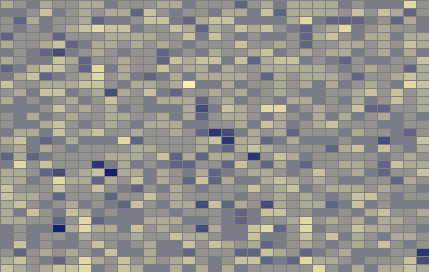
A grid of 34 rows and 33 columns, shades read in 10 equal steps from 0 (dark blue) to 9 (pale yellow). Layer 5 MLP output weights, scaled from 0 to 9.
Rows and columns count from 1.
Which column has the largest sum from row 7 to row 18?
8
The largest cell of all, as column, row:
15, 11
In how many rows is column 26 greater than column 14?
9
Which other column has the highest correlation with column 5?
22
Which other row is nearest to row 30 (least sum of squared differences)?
1
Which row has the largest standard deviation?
29
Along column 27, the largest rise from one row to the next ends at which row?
4
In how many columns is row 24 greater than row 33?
12
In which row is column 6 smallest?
6
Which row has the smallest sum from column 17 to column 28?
17
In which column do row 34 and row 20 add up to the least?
20
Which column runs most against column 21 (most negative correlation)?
2
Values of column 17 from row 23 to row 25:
3 5 5
